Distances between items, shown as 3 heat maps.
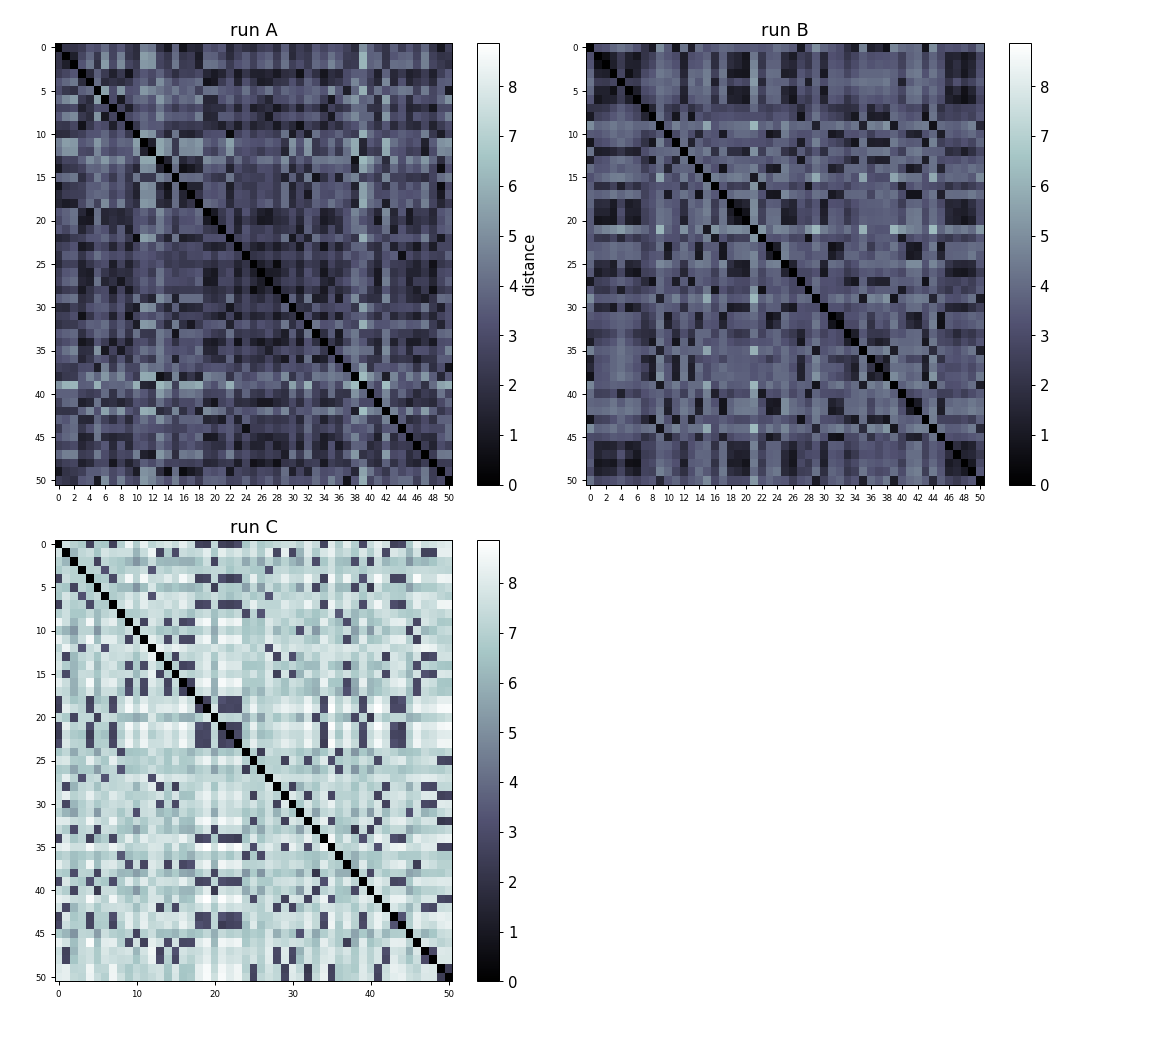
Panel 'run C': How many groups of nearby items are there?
8
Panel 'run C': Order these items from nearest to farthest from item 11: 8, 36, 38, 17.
17, 38, 36, 8
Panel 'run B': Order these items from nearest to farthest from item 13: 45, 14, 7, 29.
7, 45, 14, 29
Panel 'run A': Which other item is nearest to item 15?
33
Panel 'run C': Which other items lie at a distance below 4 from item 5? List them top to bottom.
2, 20, 33, 38, 40
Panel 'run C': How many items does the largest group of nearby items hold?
12
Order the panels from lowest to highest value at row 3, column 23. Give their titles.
run A, run B, run C
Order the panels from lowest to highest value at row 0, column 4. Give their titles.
run C, run A, run B
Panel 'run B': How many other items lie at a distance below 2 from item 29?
5
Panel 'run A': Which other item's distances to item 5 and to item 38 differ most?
13
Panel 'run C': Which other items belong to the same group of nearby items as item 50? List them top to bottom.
25, 29, 32, 35, 41, 49
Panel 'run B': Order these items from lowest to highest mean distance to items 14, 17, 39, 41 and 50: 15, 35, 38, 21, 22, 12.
35, 22, 12, 38, 15, 21
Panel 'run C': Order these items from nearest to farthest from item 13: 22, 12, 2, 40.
2, 40, 22, 12
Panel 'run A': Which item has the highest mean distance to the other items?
39
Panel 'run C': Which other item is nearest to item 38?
33
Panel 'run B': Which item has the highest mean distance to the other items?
21
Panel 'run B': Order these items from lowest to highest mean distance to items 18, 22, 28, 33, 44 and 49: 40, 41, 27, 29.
40, 27, 29, 41
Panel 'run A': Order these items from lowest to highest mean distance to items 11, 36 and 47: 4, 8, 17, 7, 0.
7, 4, 8, 0, 17
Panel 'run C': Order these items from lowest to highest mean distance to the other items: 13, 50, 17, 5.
5, 17, 13, 50
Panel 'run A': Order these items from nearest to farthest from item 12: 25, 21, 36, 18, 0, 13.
36, 25, 21, 0, 18, 13
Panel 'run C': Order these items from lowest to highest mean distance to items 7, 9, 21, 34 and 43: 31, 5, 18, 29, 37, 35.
18, 5, 37, 31, 29, 35
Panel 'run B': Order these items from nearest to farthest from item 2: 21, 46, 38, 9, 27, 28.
46, 28, 27, 38, 9, 21
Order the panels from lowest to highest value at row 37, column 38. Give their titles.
run B, run A, run C
